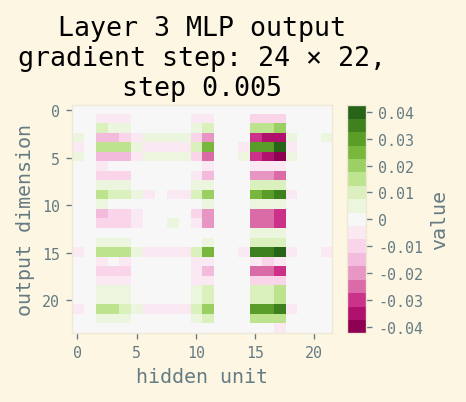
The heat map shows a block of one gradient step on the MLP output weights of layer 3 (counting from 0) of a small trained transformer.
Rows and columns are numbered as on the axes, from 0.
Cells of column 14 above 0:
1
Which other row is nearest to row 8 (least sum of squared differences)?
14
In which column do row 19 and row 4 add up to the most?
17
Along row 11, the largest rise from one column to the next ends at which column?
18
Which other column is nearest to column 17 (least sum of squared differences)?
16
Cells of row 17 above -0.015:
18
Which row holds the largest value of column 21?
3
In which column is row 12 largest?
8
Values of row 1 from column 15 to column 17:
-0.01 -0.01 -0.01
